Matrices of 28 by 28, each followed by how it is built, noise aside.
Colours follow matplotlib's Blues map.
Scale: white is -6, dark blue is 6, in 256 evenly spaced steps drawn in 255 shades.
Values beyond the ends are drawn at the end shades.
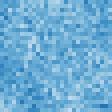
smooth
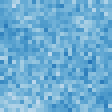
smooth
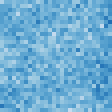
smooth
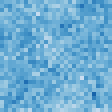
smooth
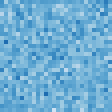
noise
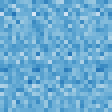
repeating columns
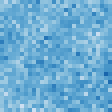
smooth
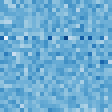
uneven rows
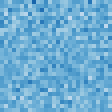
repeating columns
